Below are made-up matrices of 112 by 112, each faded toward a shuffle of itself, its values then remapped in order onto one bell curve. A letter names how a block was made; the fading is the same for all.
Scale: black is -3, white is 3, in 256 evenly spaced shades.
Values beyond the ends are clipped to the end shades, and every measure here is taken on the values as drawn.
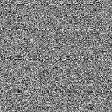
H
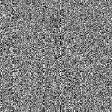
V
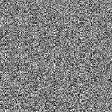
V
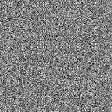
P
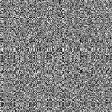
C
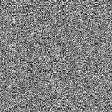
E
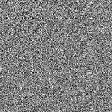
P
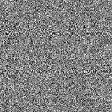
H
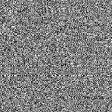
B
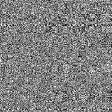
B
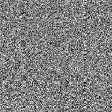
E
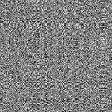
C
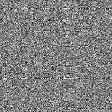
H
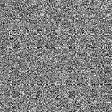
B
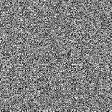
B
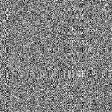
V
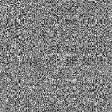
V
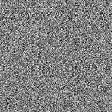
P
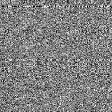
H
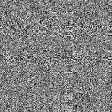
H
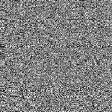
H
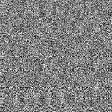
B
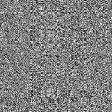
V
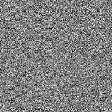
H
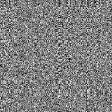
V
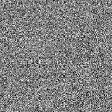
E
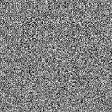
H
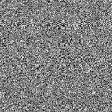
H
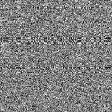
H
